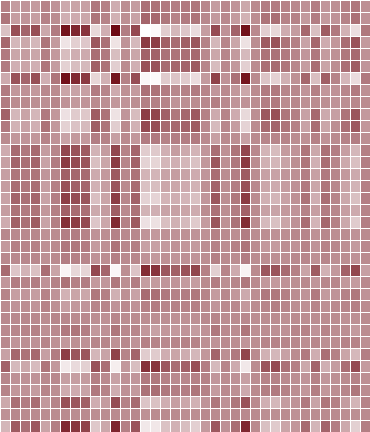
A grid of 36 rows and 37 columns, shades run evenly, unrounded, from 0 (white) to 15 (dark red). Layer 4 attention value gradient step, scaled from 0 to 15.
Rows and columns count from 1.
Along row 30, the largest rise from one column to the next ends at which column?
12
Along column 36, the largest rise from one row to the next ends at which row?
4
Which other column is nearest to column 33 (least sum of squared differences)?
3
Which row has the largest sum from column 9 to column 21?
23
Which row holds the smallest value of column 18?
7
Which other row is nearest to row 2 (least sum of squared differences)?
25
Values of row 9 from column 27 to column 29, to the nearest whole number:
8 8 7
